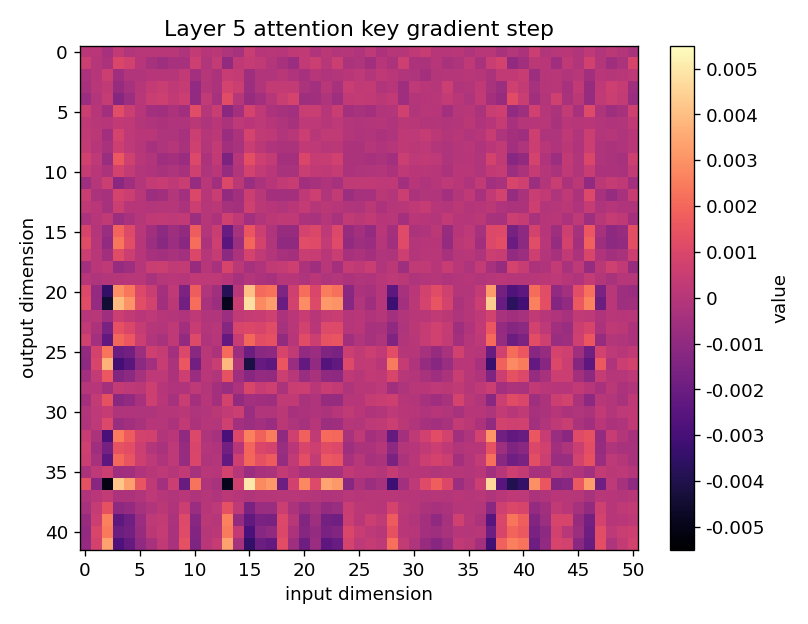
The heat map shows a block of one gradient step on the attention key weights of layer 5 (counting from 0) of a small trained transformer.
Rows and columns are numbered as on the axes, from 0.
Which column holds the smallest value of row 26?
15
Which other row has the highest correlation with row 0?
13
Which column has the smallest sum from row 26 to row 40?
46
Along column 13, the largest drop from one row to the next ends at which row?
36
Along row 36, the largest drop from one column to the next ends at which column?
38
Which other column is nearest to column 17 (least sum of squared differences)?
22
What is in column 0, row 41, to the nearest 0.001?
-0.001
